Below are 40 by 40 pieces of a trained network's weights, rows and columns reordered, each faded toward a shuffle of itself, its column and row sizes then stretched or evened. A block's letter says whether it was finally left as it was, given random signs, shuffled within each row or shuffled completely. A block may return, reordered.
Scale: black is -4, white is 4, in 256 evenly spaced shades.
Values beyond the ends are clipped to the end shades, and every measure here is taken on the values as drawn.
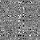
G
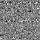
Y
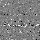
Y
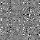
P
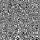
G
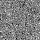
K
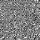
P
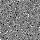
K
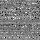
Y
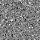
Y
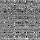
G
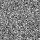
K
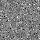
K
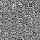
G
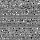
Y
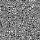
P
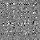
P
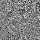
P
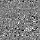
P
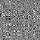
G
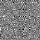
P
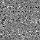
P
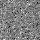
K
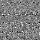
Y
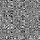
G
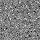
K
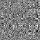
G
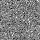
K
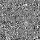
P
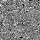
Y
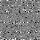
Y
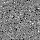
K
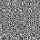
G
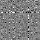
G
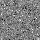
K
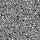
K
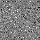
Y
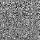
P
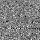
Y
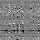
G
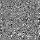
P
